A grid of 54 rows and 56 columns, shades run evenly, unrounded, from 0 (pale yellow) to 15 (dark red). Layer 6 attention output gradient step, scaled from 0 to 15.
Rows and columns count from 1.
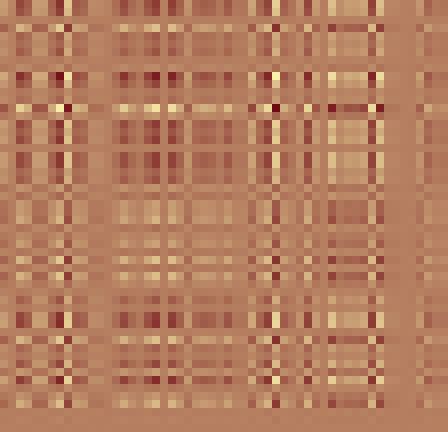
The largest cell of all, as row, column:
14, 35
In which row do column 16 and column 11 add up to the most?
10
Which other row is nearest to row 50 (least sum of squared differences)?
15
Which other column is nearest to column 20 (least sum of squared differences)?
22
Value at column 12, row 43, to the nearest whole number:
8
